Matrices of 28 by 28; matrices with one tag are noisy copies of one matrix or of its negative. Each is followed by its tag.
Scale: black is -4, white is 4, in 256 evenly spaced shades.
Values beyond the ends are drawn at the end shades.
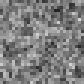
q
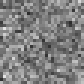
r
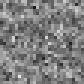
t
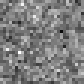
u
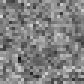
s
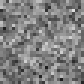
r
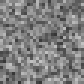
s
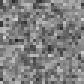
r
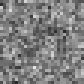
q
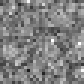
q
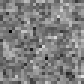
q
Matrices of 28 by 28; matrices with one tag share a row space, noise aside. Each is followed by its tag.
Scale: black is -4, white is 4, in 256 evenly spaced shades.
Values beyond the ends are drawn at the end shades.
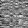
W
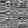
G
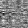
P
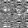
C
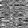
W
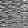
P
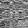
W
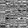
G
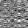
C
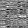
G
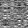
C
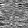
W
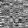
W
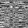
W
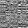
G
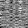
W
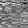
P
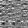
P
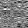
C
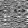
C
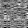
C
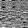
P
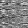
P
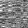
P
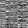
G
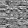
G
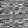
W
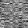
W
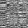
G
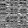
G
